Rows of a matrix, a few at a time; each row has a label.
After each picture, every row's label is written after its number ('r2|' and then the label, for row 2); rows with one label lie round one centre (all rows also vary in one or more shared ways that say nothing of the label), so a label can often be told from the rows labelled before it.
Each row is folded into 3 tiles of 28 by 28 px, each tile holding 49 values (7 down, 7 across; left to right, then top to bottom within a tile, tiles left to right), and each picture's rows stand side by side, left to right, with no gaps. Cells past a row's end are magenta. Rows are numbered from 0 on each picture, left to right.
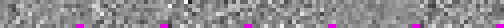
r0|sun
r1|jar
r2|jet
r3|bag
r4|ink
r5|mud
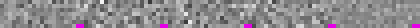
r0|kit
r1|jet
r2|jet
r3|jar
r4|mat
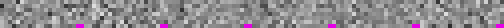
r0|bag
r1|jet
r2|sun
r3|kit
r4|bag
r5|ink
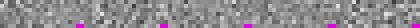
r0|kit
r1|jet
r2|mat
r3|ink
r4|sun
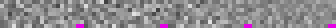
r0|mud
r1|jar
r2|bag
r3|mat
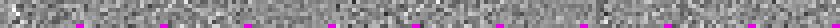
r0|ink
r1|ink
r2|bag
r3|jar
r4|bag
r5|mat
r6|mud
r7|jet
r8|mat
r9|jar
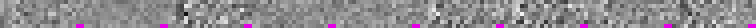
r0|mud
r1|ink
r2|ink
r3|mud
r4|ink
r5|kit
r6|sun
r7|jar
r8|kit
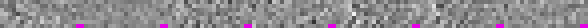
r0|ink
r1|jet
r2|jet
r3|sun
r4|jet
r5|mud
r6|bag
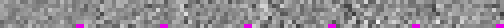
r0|mat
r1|sun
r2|mud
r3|mud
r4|kit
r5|sun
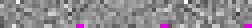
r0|mud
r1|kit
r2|ink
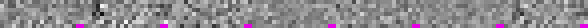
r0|ink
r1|jar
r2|kit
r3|kit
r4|sun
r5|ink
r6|mat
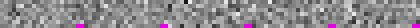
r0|mud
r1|jar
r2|bag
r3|ink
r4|mud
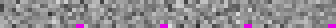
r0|mat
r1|bag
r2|mud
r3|mat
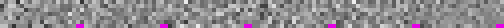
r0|mat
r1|sun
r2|bag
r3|sun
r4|bag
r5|jet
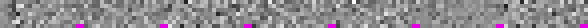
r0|sun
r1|jar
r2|mat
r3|ink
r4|mat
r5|jar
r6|bag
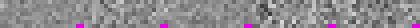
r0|jet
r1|jar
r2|mud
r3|jet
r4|ink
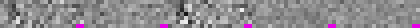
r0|ink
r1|mat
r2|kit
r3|bag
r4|ink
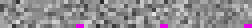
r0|mat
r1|kit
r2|ink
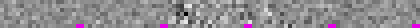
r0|jet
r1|bag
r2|mud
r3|mud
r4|jar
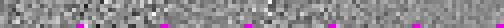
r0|jet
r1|sun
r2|jar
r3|ink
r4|jar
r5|jar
